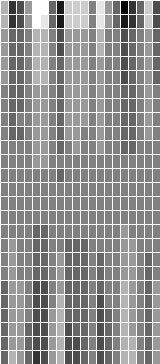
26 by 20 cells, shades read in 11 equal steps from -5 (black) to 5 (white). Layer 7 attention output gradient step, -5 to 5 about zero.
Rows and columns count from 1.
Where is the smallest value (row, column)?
1, 16
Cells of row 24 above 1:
2
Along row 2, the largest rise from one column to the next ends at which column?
9
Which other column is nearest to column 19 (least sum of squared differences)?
11
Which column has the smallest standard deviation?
12
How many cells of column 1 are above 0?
6
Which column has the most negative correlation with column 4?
7
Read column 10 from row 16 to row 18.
0 0 -1
